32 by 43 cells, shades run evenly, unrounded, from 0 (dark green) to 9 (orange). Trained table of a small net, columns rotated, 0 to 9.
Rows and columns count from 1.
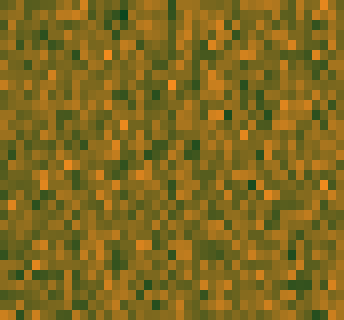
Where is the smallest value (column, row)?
16, 2
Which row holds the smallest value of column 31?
9
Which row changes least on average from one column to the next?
24
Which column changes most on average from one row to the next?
40
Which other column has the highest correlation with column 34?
29
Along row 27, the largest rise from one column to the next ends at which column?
5
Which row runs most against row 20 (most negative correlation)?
23
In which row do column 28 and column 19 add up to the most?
3
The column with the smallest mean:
25
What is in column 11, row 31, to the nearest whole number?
2
